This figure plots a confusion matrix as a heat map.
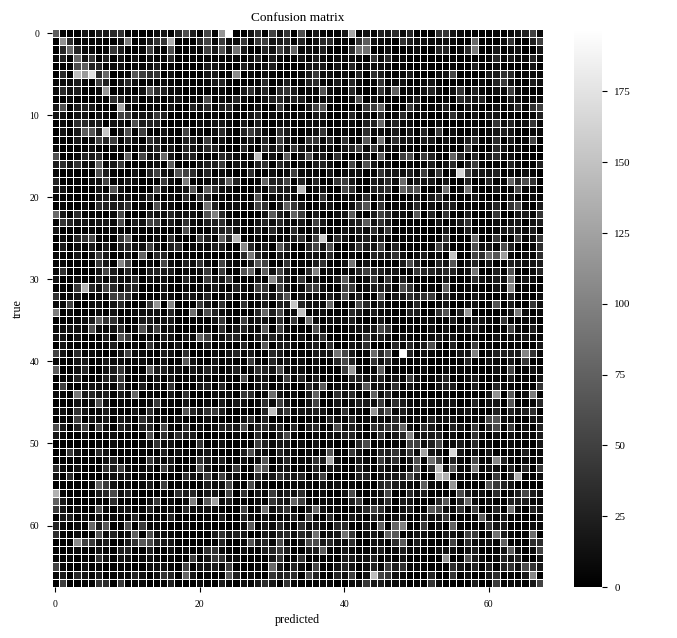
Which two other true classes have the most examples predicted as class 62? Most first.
27, 26
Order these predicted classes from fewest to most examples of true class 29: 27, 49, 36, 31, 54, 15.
49, 15, 54, 31, 27, 36
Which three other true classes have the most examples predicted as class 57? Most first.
34, 19, 64
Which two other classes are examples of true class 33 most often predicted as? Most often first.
14, 16
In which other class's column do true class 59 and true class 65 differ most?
30
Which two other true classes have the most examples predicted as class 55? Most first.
51, 27
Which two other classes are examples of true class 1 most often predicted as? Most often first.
16, 10
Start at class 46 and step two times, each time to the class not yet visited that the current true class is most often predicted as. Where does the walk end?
63
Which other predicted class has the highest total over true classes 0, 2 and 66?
24
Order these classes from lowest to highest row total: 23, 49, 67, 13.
67, 49, 23, 13
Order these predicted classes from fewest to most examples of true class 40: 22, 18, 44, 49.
49, 22, 44, 18
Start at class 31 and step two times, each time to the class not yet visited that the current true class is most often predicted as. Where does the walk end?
3
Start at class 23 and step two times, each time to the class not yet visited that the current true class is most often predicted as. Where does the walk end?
37
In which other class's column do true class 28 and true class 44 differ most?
61
